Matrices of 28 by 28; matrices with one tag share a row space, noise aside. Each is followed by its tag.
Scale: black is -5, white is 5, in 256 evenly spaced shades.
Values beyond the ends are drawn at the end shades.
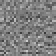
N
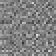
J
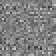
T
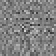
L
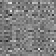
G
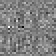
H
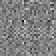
L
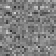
G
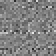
J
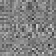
J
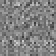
L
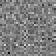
T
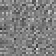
J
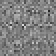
L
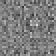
L
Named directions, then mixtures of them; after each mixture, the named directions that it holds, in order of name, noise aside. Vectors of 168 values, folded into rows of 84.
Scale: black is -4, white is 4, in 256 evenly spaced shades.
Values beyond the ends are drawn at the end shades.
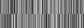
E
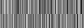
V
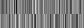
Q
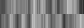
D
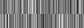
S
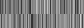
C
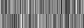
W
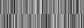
E, S.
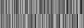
Q, V.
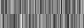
W.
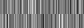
S.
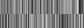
C, D, S.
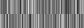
S, W.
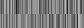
Q, V.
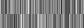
W.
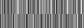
V.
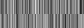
D, Q, V.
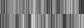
C, D.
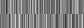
C, Q.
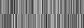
E.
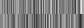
D, E, V.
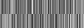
C, E, Q.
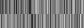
C, Q.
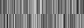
D, E, S.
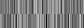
E, W.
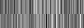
C, E, W.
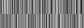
E, V.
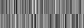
Q.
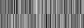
C, E, Q.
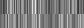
D, Q, S.
